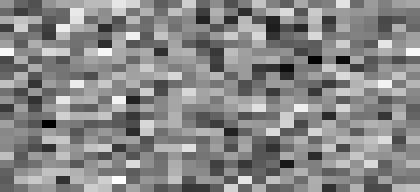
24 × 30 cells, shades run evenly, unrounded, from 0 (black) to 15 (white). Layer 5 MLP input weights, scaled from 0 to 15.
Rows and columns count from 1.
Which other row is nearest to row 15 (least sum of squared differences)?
22
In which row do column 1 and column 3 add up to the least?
14
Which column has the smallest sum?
20
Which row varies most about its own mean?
4
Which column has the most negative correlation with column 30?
12
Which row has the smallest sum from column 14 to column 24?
21
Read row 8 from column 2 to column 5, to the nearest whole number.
10 5 7 5
